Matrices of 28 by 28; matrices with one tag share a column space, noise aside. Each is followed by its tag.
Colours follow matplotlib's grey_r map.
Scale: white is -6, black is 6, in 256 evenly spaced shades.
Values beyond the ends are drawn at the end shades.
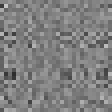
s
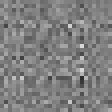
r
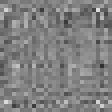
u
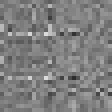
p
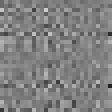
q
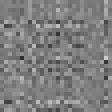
r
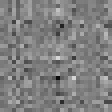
r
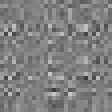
p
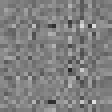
r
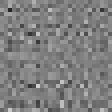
q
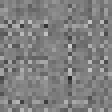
r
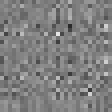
p
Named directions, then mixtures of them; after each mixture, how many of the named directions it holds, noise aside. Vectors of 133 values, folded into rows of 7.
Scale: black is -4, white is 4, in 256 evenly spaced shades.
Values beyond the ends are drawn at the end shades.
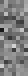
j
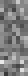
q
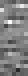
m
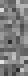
two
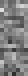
three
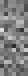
one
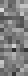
three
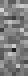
two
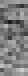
three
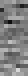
one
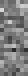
three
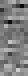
one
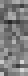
two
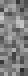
two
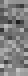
two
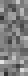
one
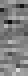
one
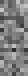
three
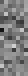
one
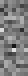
two
